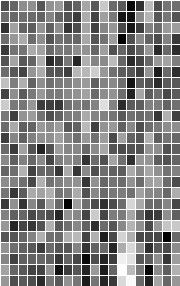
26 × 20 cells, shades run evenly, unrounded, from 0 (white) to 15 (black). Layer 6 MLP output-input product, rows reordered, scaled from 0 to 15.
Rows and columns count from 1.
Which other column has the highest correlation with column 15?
14
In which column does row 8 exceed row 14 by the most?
18
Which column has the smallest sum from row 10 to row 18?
17
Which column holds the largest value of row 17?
10
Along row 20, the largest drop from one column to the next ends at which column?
11
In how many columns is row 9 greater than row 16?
8
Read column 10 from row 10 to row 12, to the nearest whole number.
8 5 4
